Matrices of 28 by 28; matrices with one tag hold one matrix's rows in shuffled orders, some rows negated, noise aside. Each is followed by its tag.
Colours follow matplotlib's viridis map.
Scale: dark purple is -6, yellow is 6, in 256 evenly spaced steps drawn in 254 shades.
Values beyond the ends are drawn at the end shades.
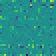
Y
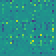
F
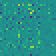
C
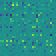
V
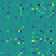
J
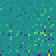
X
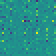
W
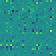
V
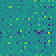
X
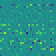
Y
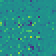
C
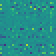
Y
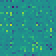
V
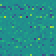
Y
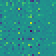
C
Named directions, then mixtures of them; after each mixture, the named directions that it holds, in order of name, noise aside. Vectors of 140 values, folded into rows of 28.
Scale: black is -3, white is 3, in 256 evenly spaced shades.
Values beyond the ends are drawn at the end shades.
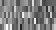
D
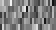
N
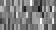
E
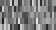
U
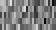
N.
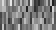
E, N.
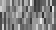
E, N.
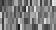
N, U.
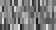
U.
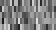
U.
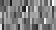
N.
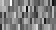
N.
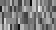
E, U.
